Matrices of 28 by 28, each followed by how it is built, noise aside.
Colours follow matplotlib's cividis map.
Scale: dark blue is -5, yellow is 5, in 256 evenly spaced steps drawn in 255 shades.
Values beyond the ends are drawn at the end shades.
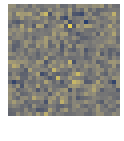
low rank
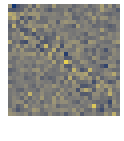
banded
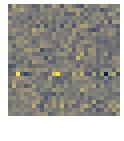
uneven rows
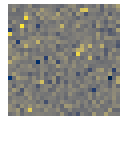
sparse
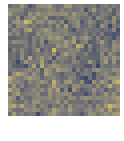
smooth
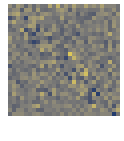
banded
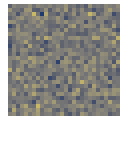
noise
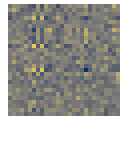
low rank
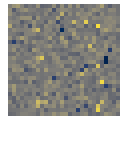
sparse
